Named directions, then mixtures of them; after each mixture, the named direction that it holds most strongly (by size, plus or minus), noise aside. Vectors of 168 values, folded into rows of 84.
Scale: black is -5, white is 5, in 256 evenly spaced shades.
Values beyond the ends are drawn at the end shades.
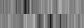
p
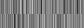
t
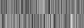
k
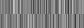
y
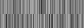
k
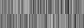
y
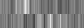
p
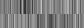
t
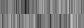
p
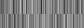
t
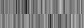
p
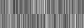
y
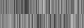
k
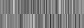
y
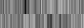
p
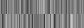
k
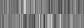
p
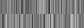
k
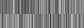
y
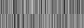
t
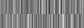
y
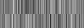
y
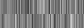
k
